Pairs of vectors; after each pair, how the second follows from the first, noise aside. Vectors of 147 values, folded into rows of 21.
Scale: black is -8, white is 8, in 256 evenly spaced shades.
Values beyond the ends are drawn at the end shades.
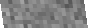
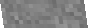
wrapped around, negated, shrunk.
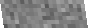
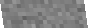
wrapped around, negated, shrunk.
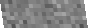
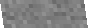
negated, shrunk.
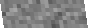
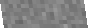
wrapped around, negated, shrunk.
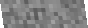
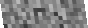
scaled up.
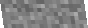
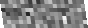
wrapped around, scaled up.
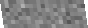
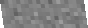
wrapped around, negated, shrunk.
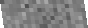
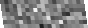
reversed, negated, scaled up.
